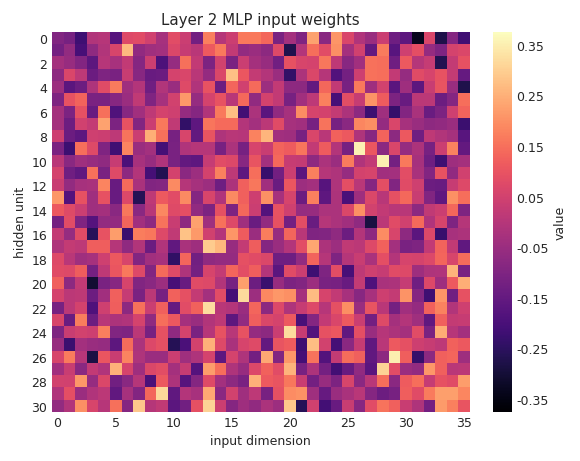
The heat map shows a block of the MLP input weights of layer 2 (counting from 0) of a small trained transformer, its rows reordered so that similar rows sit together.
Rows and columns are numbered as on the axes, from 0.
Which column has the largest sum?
13
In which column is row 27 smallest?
24
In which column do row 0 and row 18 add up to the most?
22
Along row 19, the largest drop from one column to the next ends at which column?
35
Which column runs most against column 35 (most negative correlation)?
26
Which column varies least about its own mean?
0
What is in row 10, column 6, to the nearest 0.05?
-0.2
